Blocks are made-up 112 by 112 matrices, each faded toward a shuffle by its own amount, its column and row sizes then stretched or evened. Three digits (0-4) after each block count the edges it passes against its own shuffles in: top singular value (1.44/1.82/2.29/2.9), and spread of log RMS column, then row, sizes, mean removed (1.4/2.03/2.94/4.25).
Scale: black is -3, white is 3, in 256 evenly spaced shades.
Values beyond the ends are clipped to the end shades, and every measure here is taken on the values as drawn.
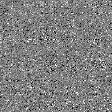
1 1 2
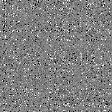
0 2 2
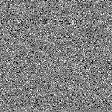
2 0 2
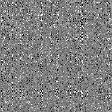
2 3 2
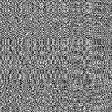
4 2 0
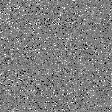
1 0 2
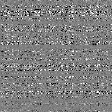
1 2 4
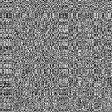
4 2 2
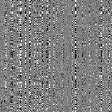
4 4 0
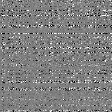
0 2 4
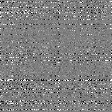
1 2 4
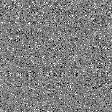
1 1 2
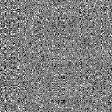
3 3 1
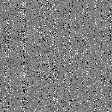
1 3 0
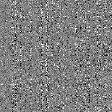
2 3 2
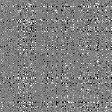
3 3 3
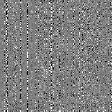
3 4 1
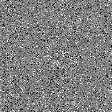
0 2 1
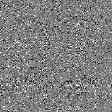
2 2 1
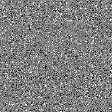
1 2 2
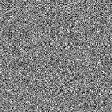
3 1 1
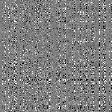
3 4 2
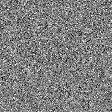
1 0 0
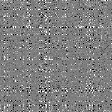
3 3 3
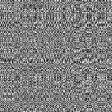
4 2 3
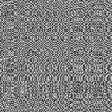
4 2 0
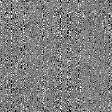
1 4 1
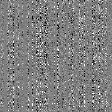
0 4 1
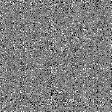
0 3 2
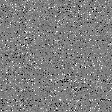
0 1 2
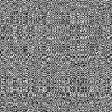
4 1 2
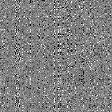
3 3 1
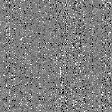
2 3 1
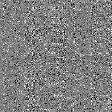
2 3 1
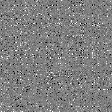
1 2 2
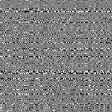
4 0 4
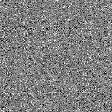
2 1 1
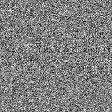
2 0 1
